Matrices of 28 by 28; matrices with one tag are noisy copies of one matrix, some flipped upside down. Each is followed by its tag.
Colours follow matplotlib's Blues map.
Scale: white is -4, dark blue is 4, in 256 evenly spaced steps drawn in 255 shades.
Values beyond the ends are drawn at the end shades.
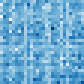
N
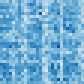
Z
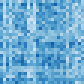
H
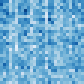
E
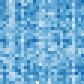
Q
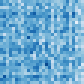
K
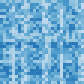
Z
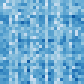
E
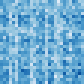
E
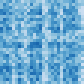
Z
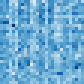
E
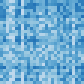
Q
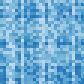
Q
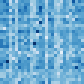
E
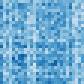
H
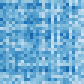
K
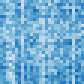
Q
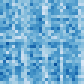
Z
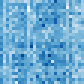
H
